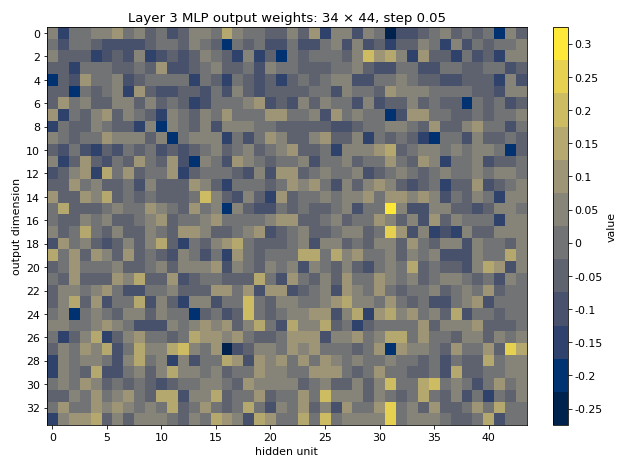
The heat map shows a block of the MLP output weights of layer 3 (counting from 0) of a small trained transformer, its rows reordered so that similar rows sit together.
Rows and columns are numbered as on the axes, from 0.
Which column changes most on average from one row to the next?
31
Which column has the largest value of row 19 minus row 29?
0
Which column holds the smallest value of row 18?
12
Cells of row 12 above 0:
15
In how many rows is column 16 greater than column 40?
9
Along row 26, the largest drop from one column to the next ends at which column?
5
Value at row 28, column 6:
-0.1
